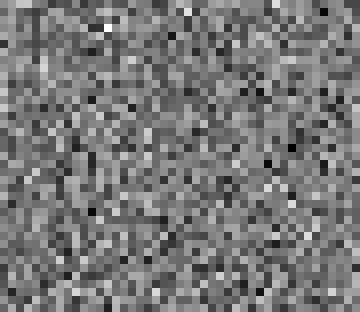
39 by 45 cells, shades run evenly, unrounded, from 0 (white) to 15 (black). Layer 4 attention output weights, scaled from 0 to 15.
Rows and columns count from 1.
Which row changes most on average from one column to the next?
37
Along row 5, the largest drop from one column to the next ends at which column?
23
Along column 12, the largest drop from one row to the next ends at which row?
14
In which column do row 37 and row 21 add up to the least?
42
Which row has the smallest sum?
8
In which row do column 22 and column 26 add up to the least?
39
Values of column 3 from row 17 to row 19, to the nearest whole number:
4 7 8
